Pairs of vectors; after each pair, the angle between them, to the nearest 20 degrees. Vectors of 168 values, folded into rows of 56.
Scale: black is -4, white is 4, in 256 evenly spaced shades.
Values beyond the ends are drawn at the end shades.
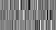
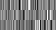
160 degrees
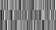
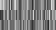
80 degrees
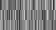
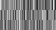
160 degrees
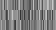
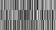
40 degrees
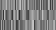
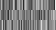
100 degrees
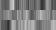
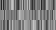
60 degrees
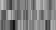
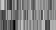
40 degrees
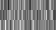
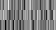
160 degrees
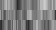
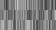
140 degrees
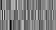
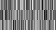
80 degrees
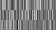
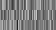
20 degrees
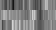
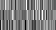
100 degrees
